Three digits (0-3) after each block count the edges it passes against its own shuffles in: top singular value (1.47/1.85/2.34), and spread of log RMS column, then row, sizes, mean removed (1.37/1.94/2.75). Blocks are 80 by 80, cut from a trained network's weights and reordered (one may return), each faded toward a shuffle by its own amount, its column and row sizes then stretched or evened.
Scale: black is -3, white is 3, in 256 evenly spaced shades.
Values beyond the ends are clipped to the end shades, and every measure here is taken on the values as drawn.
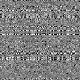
3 0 3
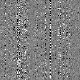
2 3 1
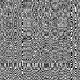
3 2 1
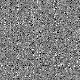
0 2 1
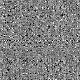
1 0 2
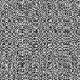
3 1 1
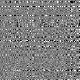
2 2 3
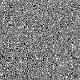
1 2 1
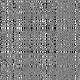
3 3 3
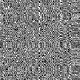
3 2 0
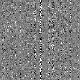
1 3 0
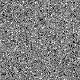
1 1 0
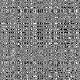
3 2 3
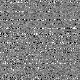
0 1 3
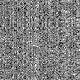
2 0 0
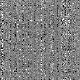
1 3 1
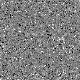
0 1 1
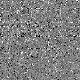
1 1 1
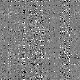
1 3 2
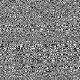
2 0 3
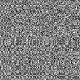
3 0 2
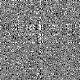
2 2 2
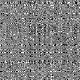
2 1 3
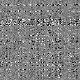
1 2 3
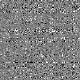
1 2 3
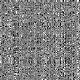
2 2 1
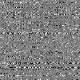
1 0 3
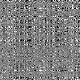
2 2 3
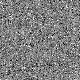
0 0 0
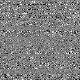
0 1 3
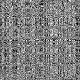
3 0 2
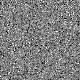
0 0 1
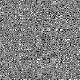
2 1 2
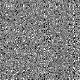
1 2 1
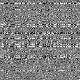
3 0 3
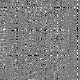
2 3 2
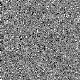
1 1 0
